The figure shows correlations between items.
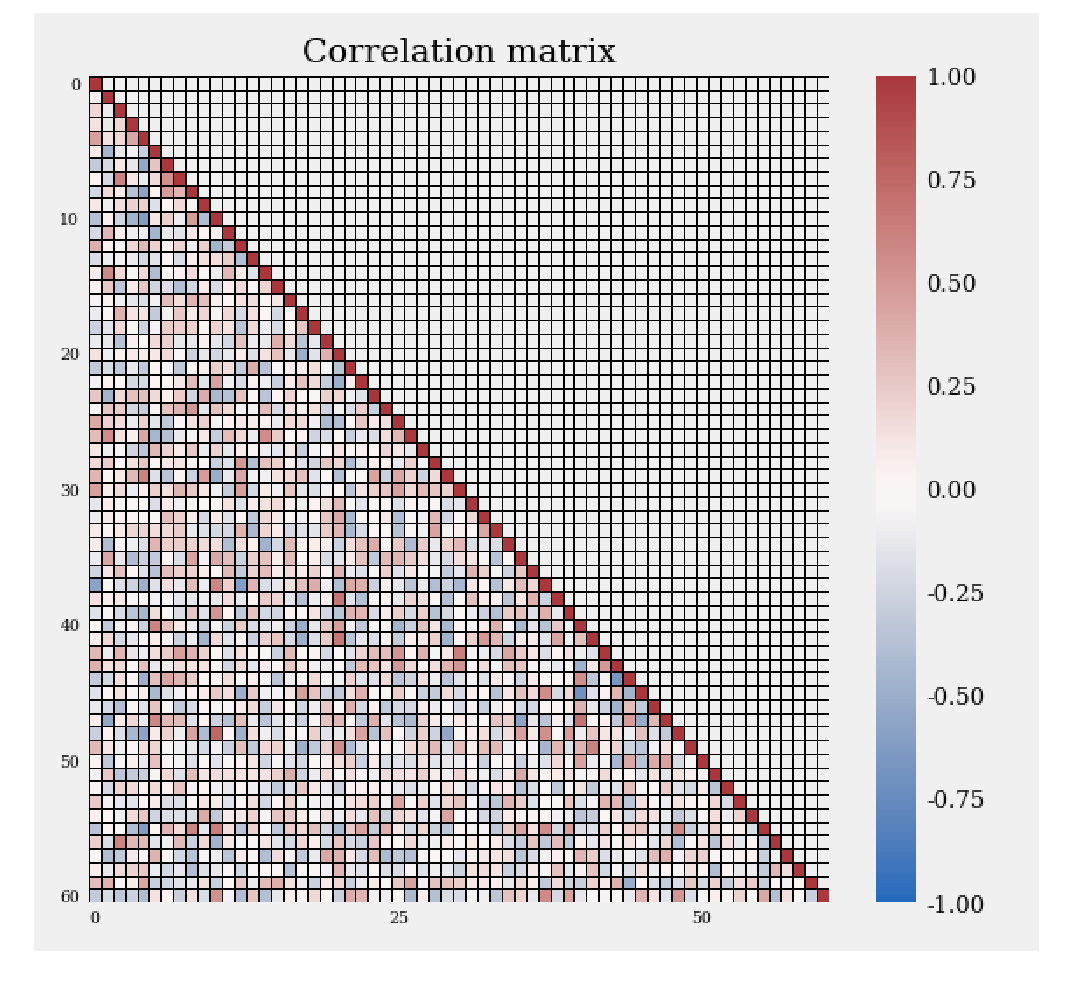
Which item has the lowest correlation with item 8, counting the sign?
4
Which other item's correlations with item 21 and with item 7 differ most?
2
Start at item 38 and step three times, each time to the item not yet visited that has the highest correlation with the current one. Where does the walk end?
49
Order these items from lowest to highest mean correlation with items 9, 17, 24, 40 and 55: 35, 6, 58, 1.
58, 1, 35, 6
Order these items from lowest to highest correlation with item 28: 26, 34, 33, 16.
34, 16, 26, 33
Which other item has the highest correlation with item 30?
42
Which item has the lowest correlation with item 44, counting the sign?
43
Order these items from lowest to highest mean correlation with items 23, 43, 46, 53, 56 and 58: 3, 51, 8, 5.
8, 51, 5, 3
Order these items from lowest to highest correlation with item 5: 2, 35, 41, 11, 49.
11, 35, 2, 41, 49
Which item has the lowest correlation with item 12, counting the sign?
37
